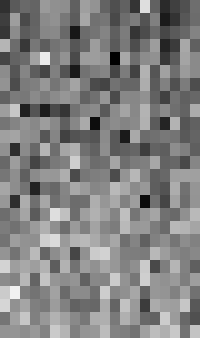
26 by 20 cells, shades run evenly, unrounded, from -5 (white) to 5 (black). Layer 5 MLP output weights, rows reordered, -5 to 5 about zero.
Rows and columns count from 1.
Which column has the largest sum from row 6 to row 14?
10
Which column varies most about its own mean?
15
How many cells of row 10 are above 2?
2
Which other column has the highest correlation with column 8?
12
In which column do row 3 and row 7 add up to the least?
5
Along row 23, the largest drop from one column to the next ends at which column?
11
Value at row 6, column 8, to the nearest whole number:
4
